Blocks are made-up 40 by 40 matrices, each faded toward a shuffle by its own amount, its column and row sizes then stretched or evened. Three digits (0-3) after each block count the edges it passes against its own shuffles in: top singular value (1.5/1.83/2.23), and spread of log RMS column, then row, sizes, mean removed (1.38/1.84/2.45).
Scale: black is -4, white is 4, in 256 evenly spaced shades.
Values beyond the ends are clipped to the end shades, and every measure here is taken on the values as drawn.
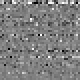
2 0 3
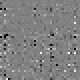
0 2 2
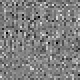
2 0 1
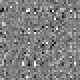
1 2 1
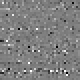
0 0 2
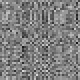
3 2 1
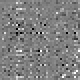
1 2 2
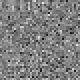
1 1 0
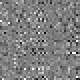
2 1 2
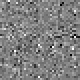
0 1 1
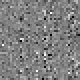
0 2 0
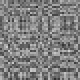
3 0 2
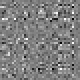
3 2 2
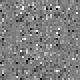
0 2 0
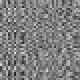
3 3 0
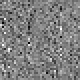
0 2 0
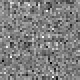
1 0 0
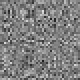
2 2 2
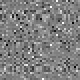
2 0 0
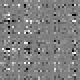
0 3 3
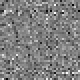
1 1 2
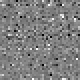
0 0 2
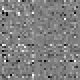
1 2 2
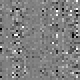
1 3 2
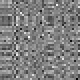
3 2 0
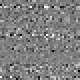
0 0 3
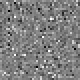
0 0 0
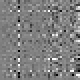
3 3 2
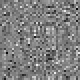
2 1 0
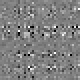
2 2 3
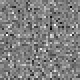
1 1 1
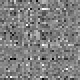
2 1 2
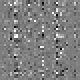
2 3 1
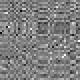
3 0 1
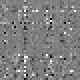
0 2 2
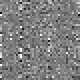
1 2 1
